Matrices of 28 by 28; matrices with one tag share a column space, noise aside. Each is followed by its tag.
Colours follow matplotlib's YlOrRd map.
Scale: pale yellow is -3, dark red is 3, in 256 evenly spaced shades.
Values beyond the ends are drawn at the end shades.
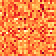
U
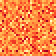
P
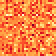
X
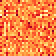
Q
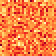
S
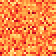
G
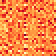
P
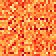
G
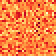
U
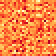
P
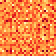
P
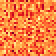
U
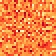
U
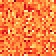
U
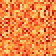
U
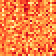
X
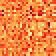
Q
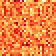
S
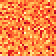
G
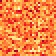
P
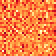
U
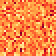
Q
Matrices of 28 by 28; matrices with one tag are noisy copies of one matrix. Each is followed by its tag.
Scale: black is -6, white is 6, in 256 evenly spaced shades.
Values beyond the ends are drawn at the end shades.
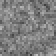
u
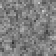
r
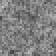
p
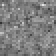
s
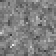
s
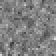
r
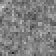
p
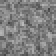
s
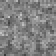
s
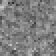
p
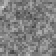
p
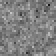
u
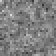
u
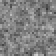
u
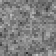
u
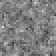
r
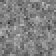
s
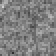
p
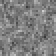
r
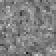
u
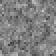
r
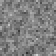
u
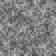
r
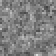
u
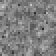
p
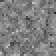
r
